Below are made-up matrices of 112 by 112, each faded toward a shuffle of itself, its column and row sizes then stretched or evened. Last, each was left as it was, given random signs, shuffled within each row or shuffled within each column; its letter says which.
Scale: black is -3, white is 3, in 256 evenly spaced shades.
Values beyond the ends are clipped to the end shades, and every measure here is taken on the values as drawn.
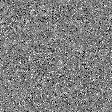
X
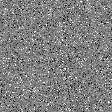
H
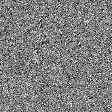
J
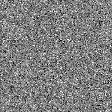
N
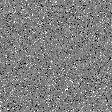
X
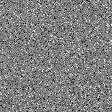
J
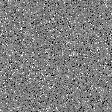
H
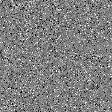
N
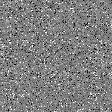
N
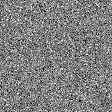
X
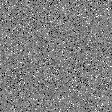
J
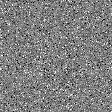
J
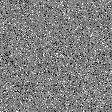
X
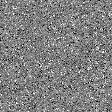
H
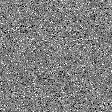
X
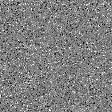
X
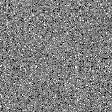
N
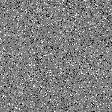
H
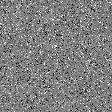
J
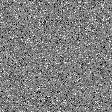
X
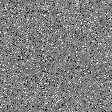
J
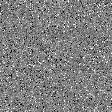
H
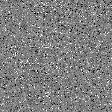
N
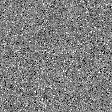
H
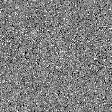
N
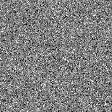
H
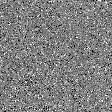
X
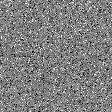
J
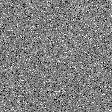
X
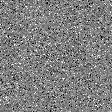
X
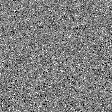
N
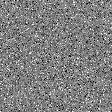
J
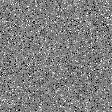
H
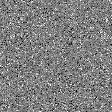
N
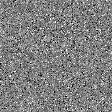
H
